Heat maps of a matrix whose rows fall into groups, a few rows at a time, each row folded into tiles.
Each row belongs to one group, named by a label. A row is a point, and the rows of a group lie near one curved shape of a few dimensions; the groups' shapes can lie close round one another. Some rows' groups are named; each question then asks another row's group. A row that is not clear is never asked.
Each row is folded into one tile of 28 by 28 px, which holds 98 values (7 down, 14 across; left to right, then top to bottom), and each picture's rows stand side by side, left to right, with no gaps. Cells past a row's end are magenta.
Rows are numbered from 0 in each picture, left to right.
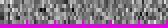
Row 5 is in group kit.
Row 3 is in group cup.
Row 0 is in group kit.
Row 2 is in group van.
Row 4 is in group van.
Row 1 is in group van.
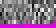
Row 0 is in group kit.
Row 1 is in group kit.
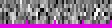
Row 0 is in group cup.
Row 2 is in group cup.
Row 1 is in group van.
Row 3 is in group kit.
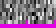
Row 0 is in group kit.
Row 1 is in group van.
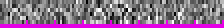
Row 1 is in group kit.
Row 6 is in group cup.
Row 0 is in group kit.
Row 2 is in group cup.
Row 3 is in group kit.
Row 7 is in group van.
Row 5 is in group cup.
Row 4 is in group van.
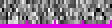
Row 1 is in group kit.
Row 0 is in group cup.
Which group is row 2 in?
van
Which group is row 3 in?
van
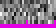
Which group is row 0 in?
kit
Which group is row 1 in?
van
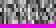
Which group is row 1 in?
van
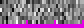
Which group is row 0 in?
cup
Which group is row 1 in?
kit
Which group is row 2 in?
van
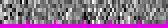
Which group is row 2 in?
cup
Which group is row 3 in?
van
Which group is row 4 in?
cup
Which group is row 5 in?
cup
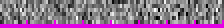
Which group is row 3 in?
kit
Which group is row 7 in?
cup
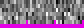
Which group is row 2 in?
cup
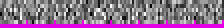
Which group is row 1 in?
van
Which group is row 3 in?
kit
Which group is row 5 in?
cup
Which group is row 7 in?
cup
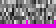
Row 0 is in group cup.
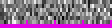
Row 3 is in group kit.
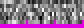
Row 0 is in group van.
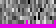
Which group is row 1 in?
cup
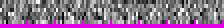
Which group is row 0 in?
cup
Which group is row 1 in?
van
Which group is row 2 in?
cup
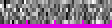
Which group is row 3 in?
van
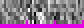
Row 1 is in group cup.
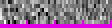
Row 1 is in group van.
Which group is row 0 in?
van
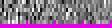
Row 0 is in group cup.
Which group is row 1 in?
cup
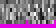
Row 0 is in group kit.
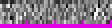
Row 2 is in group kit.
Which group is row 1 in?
cup
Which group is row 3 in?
kit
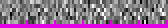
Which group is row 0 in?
van
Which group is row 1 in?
van
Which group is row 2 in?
kit
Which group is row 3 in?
kit
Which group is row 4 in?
van
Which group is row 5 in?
cup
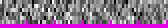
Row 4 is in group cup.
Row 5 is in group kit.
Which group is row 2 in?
cup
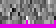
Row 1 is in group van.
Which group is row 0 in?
van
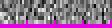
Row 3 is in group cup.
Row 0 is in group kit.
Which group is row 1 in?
kit
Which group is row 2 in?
kit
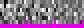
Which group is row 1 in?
kit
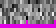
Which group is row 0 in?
van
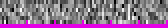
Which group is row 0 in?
cup
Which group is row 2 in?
kit
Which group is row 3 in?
cup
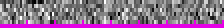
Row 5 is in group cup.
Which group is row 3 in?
van
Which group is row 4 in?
cup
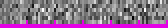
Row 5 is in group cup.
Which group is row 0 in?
van
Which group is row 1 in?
kit
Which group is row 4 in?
van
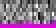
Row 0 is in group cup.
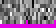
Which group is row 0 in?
van
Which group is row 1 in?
kit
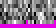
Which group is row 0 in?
van
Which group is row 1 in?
cup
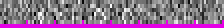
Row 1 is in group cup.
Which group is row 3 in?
kit
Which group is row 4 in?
kit
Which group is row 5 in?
van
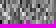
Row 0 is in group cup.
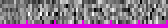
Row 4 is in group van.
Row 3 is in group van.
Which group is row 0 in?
van
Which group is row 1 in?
kit
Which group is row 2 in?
cup
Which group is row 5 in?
cup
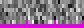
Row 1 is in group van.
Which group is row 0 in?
kit
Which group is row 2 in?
van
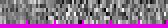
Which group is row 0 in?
van
